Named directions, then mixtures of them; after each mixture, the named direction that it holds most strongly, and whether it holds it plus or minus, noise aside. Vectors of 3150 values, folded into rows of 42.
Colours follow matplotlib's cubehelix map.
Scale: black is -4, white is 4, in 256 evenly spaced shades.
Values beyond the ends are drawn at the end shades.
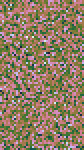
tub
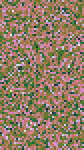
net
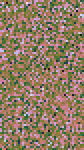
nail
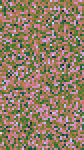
net, minus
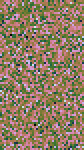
tub, minus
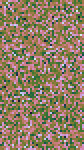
tub, minus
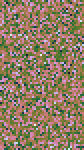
tub, plus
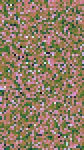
tub, plus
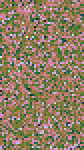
tub, plus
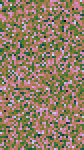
tub, plus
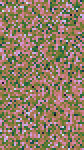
nail, plus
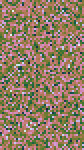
net, plus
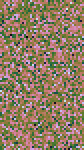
tub, minus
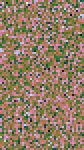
nail, plus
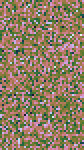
nail, minus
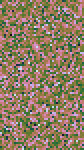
net, minus
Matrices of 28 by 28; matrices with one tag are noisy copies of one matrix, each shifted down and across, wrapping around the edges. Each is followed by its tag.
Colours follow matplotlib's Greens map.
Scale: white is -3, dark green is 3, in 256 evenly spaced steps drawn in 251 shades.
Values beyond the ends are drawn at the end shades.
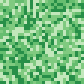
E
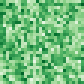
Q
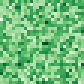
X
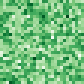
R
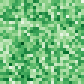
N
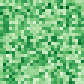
E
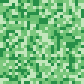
R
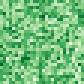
X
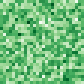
X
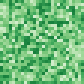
X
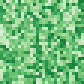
Q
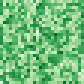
Q
